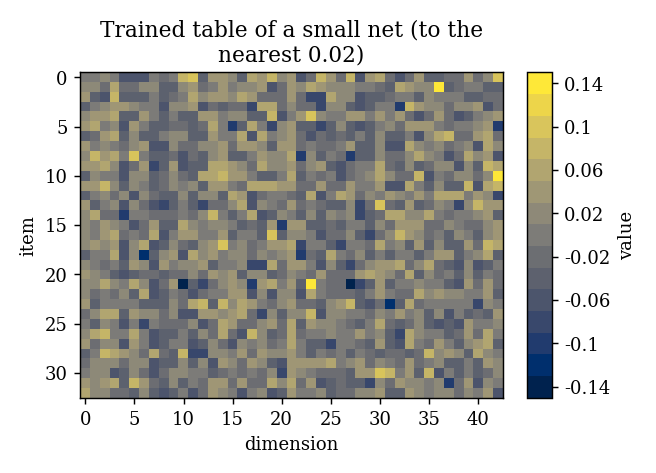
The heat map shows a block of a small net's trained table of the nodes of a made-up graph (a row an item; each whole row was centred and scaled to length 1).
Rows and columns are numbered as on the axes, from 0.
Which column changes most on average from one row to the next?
19
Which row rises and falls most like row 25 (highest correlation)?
0
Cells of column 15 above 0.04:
1
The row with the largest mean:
11
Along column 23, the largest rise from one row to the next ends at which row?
21
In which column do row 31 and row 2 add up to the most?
3
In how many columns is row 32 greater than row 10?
15
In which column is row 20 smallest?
4
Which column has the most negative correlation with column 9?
10
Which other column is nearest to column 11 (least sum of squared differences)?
25
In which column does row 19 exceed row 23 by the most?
31
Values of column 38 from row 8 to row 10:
-0.02 -0.06 0.02
